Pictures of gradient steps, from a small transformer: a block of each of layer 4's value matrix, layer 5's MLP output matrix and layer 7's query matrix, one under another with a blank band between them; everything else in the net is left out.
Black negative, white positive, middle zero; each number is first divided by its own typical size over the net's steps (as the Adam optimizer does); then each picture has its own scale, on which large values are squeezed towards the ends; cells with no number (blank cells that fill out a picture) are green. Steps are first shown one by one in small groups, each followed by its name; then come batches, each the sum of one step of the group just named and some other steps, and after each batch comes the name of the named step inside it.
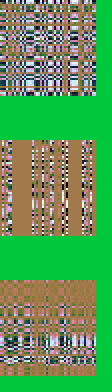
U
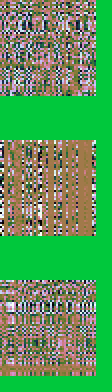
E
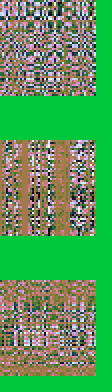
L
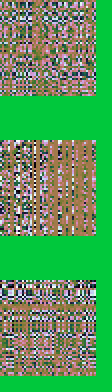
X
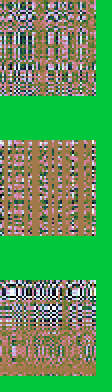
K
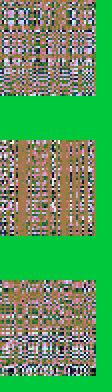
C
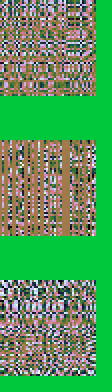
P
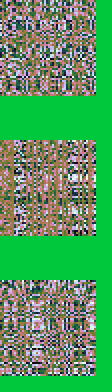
X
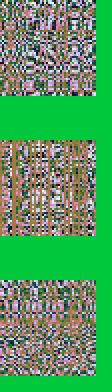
P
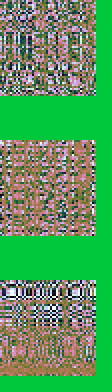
K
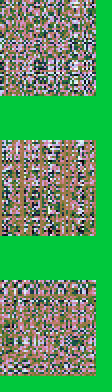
L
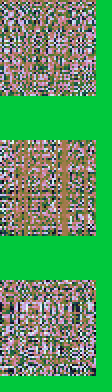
C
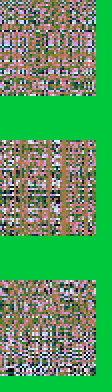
C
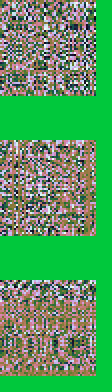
L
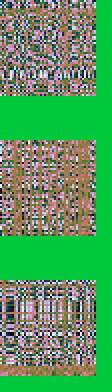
U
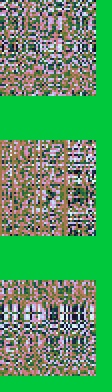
P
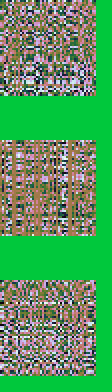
U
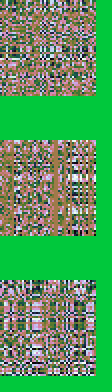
X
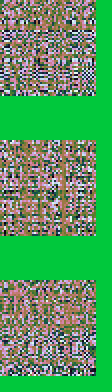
C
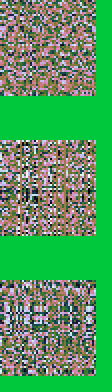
X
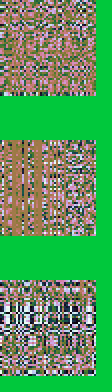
U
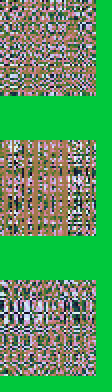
P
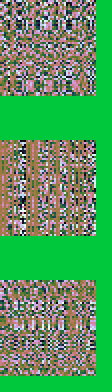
P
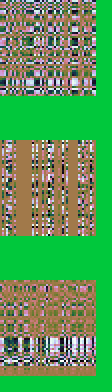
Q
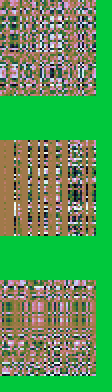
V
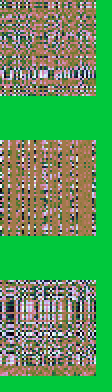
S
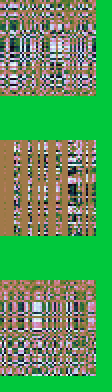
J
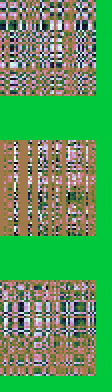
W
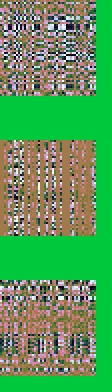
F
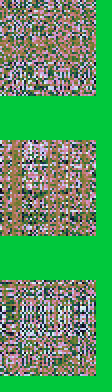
S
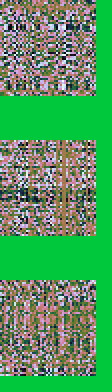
F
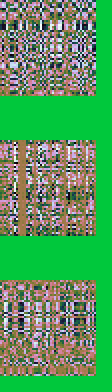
W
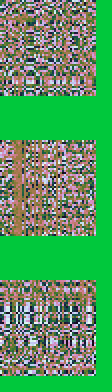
Q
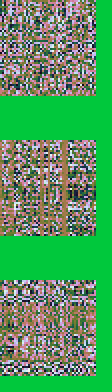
V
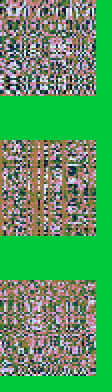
J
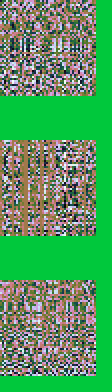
J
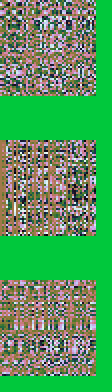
V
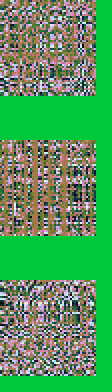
V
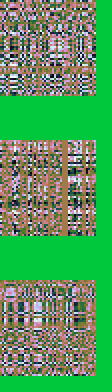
J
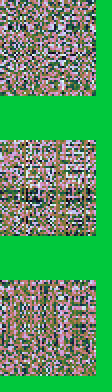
F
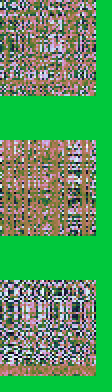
S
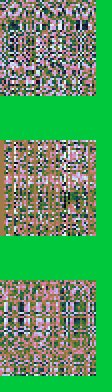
W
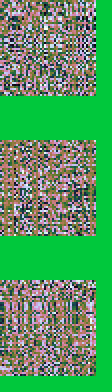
V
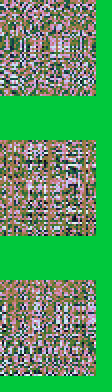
J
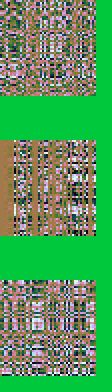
V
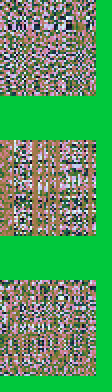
F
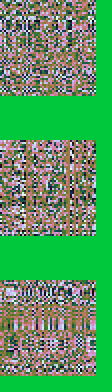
Q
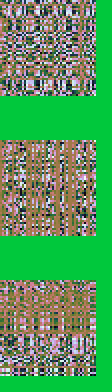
Q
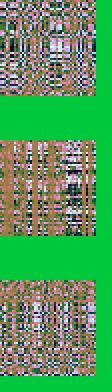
J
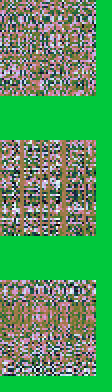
V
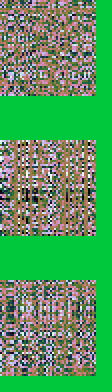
S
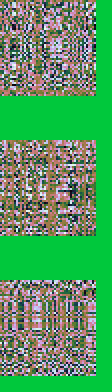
J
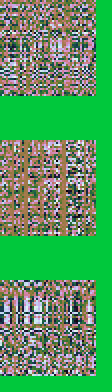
J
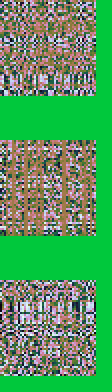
S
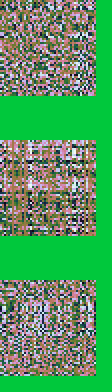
S
